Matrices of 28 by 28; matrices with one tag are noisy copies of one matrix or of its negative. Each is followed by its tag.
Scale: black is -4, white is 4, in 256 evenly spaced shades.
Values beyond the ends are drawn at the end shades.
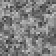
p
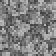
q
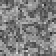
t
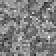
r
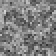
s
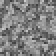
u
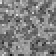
r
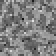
u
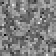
q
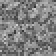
t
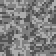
r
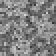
r
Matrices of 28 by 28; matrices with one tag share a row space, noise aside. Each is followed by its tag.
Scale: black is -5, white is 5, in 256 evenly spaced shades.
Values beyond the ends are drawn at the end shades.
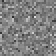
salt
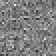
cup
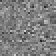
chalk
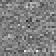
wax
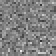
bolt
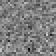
wax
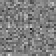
wax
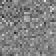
cup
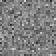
salt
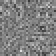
bolt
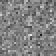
wax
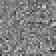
bolt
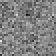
salt
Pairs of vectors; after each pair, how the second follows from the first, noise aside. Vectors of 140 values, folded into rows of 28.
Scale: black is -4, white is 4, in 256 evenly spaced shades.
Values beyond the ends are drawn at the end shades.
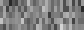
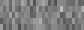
reversed, shrunk.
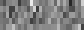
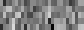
reversed, negated.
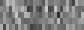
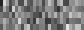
wrapped around, negated.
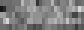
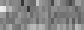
negated, partly zeroed.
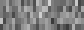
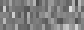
negated, partly zeroed.
